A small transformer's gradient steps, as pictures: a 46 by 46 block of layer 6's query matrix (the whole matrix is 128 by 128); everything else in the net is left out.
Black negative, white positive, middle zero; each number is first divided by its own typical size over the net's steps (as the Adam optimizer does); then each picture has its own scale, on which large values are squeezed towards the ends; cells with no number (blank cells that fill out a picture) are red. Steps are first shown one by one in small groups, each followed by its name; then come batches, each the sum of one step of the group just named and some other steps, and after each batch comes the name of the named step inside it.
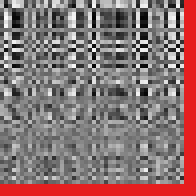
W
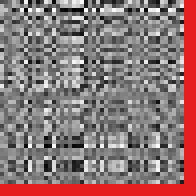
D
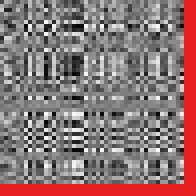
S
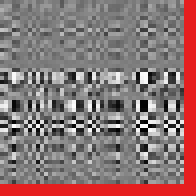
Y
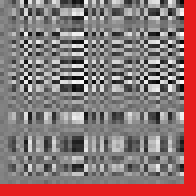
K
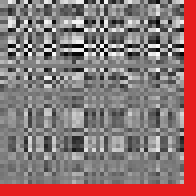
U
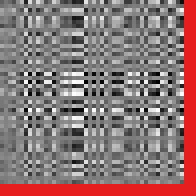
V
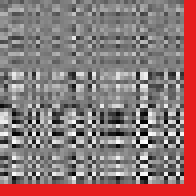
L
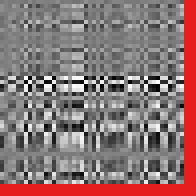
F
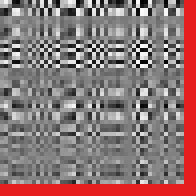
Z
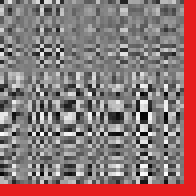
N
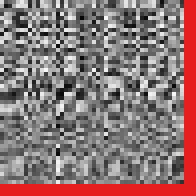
W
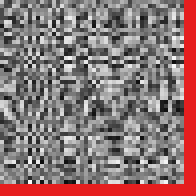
W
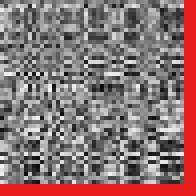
F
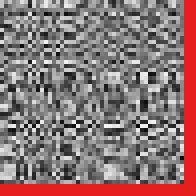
Y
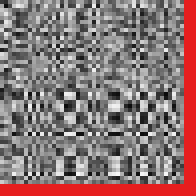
N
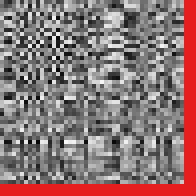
F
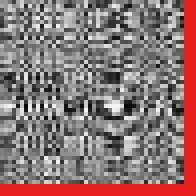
V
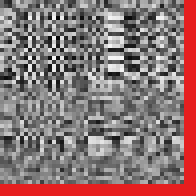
S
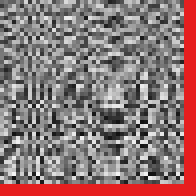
L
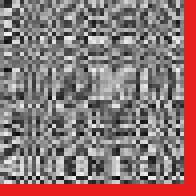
L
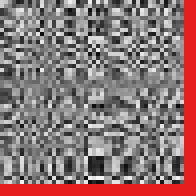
Z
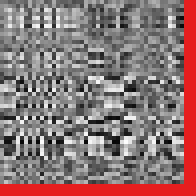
K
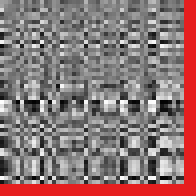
S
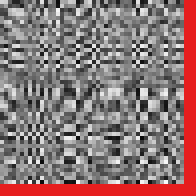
Z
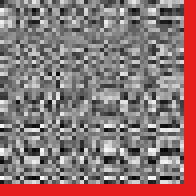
U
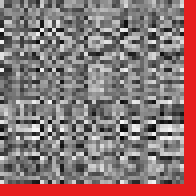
D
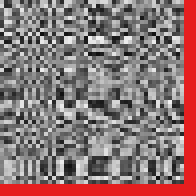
W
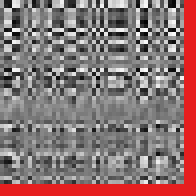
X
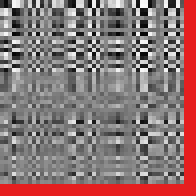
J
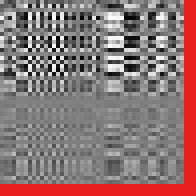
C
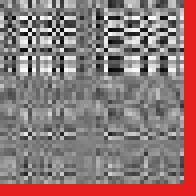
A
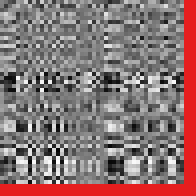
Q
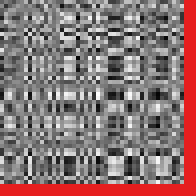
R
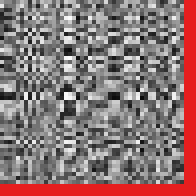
R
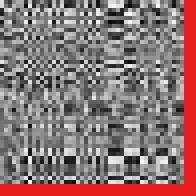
X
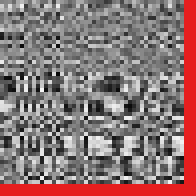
Q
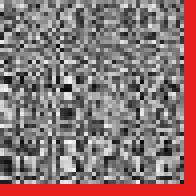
X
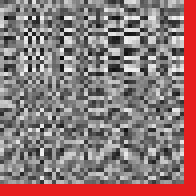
A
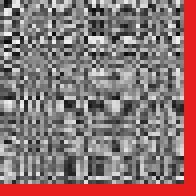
J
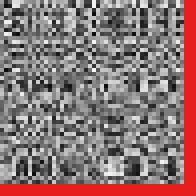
J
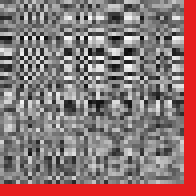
R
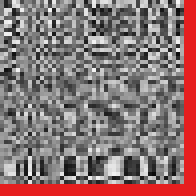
J
